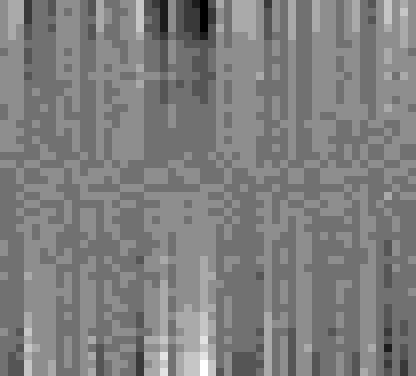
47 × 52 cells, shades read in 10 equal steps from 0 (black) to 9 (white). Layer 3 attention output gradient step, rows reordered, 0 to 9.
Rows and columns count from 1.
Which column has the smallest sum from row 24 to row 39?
49
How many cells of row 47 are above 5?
13
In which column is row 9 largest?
18
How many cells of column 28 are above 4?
24
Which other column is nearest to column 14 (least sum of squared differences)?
22
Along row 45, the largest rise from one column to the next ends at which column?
19
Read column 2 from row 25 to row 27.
4 4 4
